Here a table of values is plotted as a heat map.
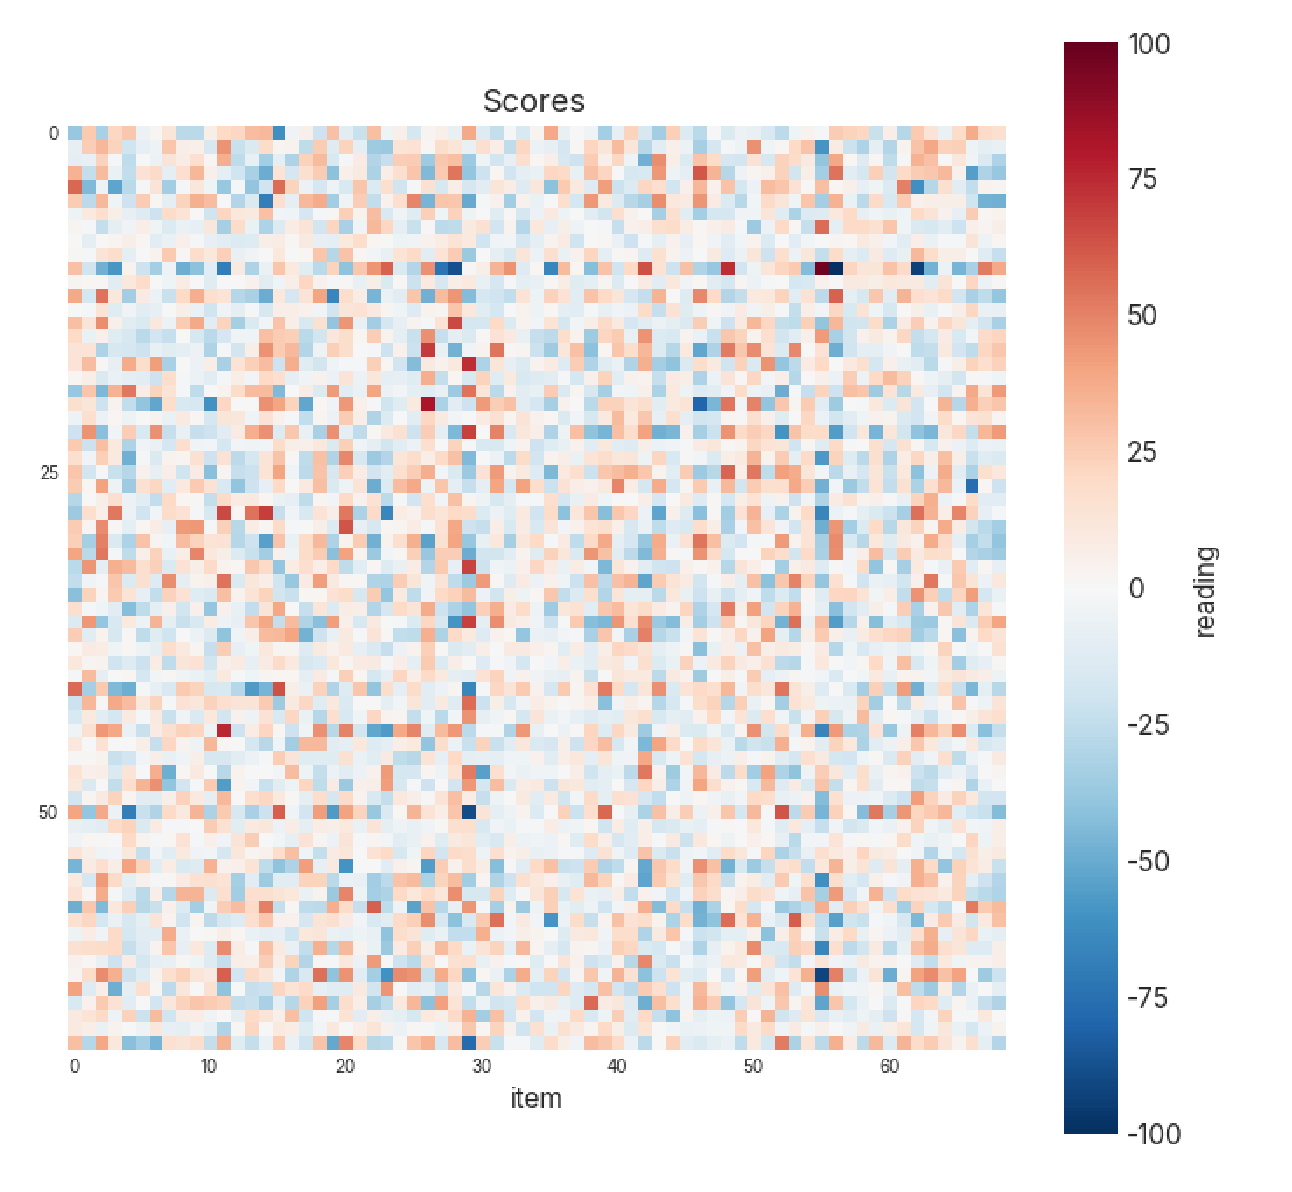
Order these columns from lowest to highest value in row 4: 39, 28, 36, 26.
28, 26, 36, 39
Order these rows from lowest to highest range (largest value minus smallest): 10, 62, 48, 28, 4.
48, 4, 28, 62, 10
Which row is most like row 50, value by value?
67
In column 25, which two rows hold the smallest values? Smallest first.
57, 17
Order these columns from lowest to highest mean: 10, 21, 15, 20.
10, 21, 15, 20
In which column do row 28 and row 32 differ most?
20
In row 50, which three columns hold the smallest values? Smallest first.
29, 4, 19
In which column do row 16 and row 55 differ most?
26
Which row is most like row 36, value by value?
22
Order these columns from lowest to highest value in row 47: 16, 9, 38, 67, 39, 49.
38, 39, 67, 9, 49, 16
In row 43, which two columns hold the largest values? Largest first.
29, 58
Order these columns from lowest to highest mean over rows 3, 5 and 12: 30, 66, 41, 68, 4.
68, 66, 4, 41, 30
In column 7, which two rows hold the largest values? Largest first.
33, 59
